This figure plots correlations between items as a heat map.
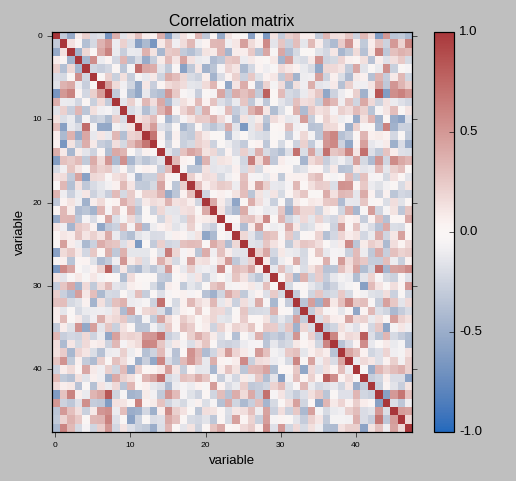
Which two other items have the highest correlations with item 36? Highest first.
41, 14
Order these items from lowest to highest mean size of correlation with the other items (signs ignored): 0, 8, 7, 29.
29, 8, 0, 7
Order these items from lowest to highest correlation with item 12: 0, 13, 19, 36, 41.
0, 19, 41, 36, 13
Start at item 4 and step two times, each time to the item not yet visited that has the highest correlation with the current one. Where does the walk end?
44
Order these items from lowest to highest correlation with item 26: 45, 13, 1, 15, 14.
14, 13, 1, 45, 15
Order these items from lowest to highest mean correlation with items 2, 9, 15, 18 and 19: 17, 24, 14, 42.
42, 24, 17, 14
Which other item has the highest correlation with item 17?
3
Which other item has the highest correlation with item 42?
21
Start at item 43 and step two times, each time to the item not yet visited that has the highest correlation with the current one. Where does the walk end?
28
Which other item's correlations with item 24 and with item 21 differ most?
20
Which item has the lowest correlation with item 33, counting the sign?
40
